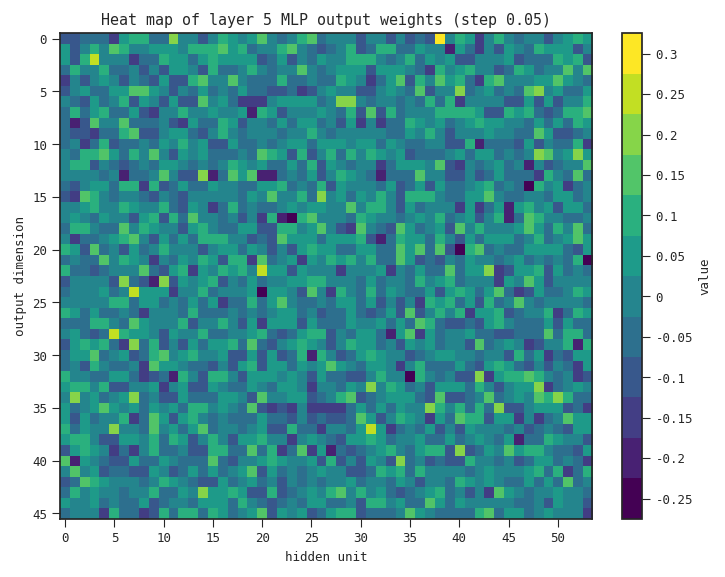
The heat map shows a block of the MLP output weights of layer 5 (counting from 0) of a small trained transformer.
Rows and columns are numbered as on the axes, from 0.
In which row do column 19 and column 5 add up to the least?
7
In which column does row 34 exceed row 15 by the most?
1
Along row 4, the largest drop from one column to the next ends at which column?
35
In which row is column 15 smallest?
13
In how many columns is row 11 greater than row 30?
28
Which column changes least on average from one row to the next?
30
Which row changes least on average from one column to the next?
9
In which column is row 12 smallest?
47
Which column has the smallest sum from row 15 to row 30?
45
